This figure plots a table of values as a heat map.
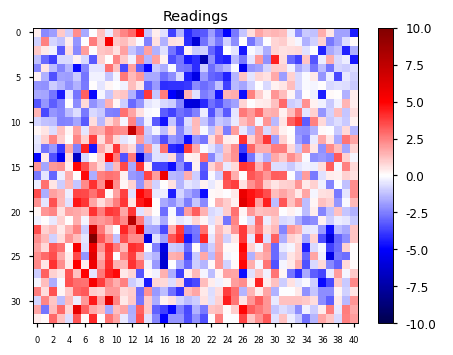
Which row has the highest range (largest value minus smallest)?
23
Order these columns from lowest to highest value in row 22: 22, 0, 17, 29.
22, 29, 17, 0
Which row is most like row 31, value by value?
15
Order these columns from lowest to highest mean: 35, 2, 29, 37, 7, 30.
37, 35, 2, 30, 29, 7
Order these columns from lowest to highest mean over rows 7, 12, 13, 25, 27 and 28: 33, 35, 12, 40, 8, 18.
18, 33, 35, 12, 40, 8
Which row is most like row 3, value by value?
0
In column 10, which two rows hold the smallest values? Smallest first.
9, 23
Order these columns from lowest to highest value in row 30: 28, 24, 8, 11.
11, 8, 28, 24
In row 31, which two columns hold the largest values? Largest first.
5, 26
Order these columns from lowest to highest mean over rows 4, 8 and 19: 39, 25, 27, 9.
25, 39, 27, 9
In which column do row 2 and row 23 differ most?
7
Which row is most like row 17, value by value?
30
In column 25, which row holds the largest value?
17
